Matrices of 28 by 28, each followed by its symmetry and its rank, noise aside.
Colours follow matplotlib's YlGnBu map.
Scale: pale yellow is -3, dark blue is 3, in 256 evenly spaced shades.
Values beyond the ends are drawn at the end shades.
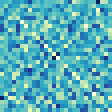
symmetric, rank eight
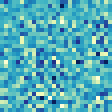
no symmetry, rank six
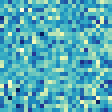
no symmetry, rank seven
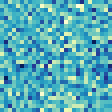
antisymmetric, rank eight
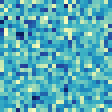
no symmetry, rank eight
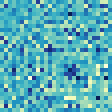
symmetric, rank six
